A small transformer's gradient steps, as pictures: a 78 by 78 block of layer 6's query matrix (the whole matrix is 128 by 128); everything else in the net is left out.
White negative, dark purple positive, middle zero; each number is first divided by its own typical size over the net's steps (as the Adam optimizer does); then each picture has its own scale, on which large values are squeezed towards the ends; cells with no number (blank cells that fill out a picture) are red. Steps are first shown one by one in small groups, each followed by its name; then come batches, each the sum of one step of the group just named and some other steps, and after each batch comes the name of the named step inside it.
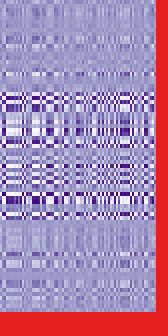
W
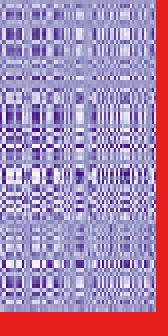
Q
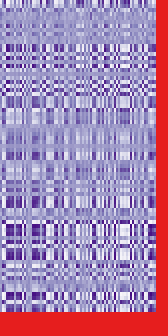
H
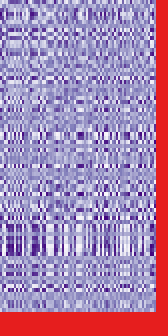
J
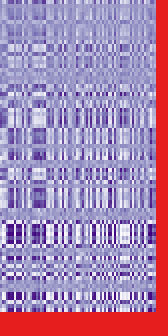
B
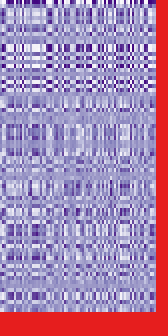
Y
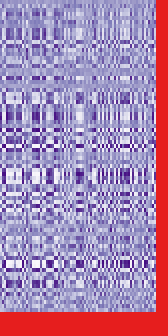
Q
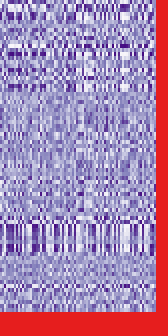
J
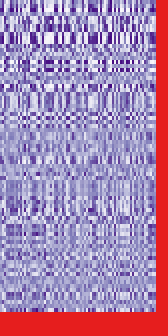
H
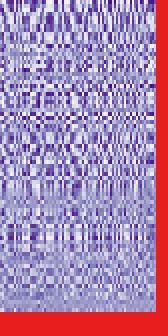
Y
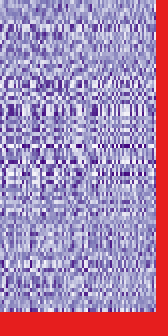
Q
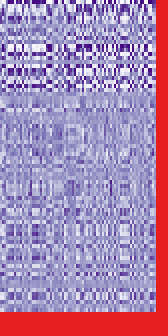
Y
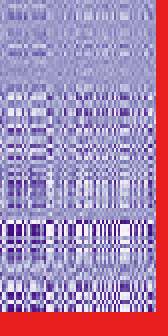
B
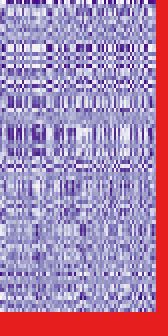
Y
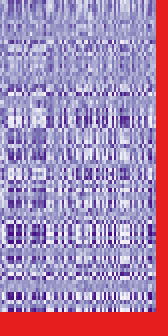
B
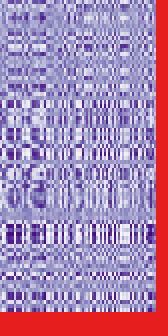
B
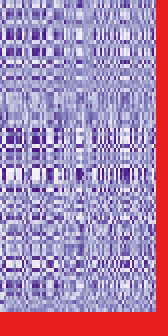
Q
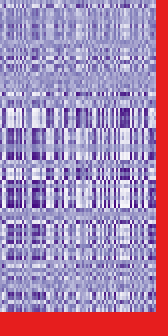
H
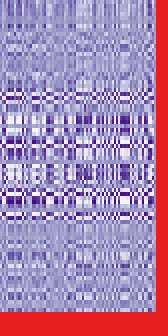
W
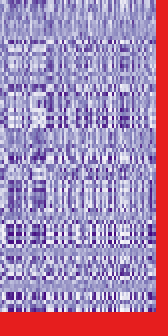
B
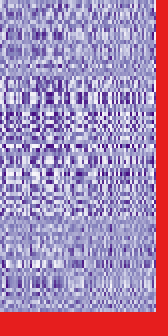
Q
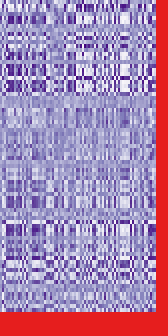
H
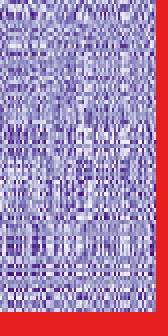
J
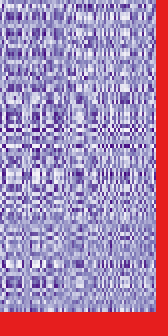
Q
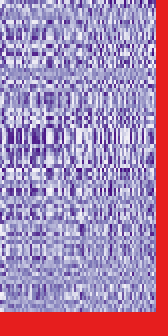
Y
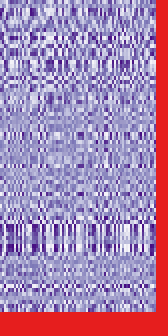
J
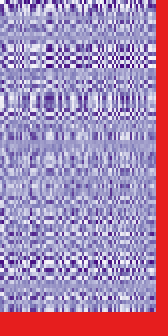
Y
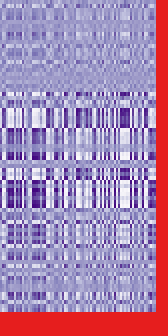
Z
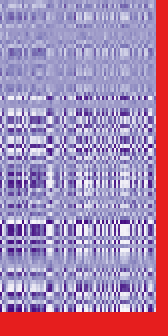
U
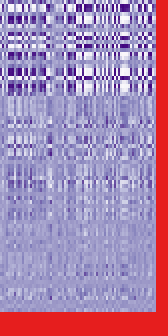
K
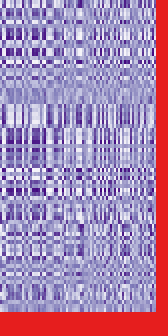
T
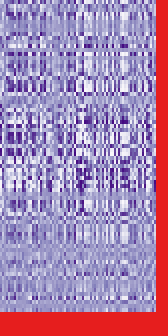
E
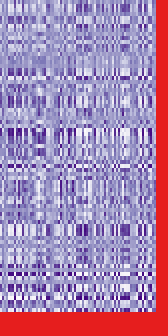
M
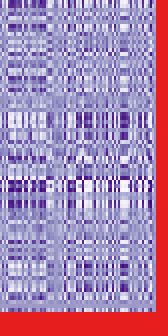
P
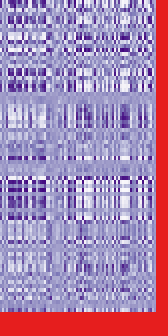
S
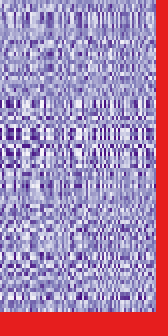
M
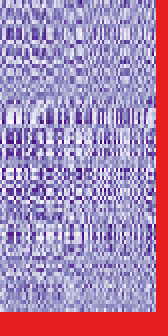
T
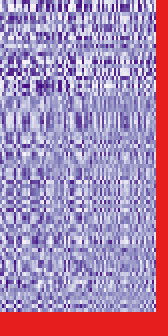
K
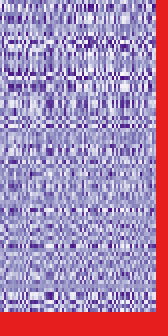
K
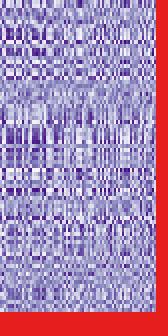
T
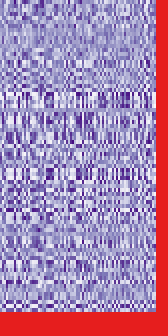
P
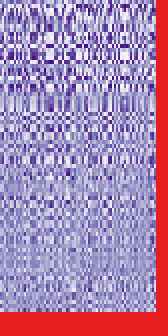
K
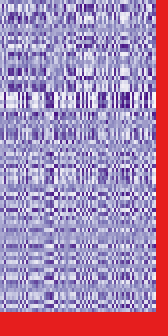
K
